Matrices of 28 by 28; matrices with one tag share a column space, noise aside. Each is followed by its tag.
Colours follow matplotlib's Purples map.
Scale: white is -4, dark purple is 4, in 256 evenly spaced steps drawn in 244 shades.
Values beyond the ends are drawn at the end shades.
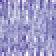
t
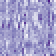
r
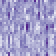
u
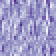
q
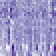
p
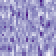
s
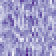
s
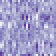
r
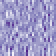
s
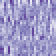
q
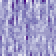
t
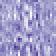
s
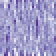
t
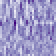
q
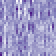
u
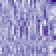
q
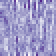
t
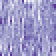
t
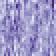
t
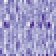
r
